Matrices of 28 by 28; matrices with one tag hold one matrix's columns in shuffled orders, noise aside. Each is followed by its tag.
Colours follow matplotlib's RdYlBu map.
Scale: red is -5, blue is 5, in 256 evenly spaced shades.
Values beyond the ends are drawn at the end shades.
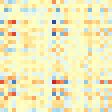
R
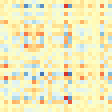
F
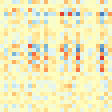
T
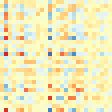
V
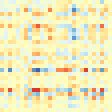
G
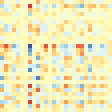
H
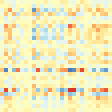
G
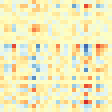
H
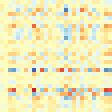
G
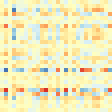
G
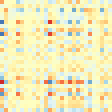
R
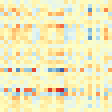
G
